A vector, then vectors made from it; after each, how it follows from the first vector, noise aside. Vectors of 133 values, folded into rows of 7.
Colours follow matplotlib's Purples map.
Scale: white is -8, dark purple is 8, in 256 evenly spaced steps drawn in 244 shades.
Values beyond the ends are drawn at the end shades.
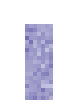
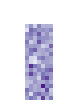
wrapped around, scaled up.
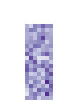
wrapped around, scaled up.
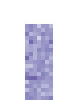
wrapped around, negated.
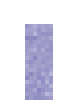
reversed, negated, shrunk.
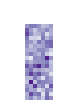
wrapped around, scaled up.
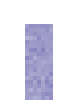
reversed, shrunk.
